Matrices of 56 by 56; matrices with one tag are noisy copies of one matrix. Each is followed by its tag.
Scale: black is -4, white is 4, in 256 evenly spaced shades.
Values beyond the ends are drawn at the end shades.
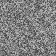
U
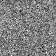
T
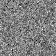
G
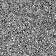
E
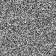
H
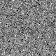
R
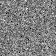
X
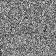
R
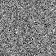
U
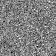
H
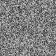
R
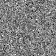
U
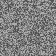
H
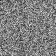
T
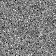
R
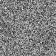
G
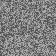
R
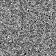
T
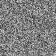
E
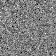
T
